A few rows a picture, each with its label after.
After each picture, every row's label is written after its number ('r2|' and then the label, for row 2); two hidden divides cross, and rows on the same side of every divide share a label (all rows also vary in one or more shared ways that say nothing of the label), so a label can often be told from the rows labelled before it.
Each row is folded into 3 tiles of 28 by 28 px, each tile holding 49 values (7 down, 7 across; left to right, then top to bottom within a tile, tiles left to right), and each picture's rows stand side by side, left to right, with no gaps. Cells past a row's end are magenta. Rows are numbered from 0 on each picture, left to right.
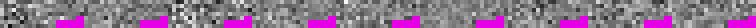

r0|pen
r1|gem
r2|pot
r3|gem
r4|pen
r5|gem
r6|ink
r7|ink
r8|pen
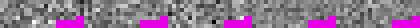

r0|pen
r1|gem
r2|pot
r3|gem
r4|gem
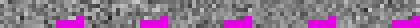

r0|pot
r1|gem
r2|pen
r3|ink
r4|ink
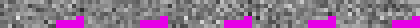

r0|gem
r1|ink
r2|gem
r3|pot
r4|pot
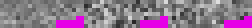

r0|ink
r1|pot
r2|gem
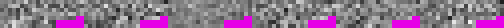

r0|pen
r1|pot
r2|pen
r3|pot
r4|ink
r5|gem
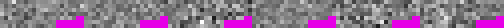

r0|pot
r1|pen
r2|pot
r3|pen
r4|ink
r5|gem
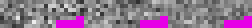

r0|gem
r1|ink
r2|pen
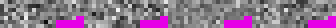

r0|pot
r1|pen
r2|pen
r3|ink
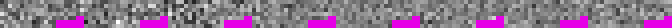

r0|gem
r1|pen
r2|pot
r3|ink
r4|ink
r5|pot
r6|pot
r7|pot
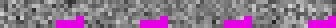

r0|pot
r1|ink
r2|pot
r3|pen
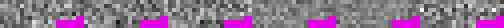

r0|pen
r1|pot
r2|ink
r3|pen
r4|pen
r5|gem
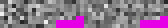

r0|pen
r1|pot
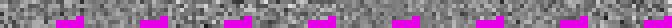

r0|ink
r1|pen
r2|ink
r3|pot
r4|pot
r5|gem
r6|pen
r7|ink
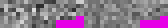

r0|ink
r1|pen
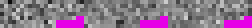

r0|pot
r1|pot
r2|gem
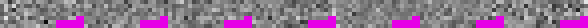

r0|pot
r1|ink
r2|ink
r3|ink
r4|ink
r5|pen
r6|ink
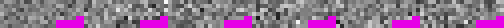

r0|ink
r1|gem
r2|pot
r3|gem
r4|ink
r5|ink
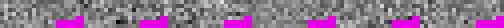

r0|ink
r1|pot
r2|gem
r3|pot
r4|gem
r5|ink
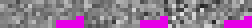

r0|pen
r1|pen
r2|ink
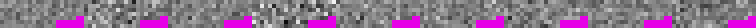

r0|ink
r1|gem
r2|gem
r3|gem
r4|pen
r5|pot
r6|pot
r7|pot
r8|ink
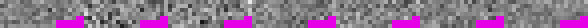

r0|pot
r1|pot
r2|pot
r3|pot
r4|pot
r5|pen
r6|gem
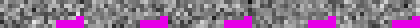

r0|ink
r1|gem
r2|pen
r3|pen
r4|pot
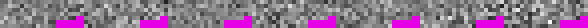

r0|pen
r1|ink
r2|pot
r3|ink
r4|gem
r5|pen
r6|pen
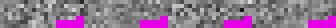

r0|pot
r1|pot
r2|ink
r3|gem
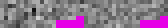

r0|pot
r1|pen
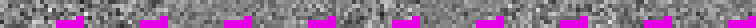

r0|ink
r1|pot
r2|gem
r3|gem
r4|pot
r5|pot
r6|pen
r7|pot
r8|gem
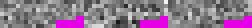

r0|pot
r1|pot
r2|ink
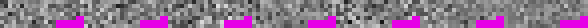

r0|gem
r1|ink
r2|ink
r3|pot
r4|pot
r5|pot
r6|ink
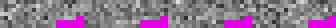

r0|pot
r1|pen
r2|ink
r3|gem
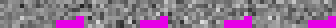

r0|pen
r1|pot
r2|pen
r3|gem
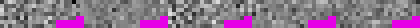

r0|pen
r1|ink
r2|gem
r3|gem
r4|pen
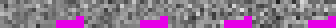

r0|pot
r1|ink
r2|pot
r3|ink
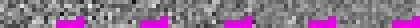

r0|ink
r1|pen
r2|pot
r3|ink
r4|pot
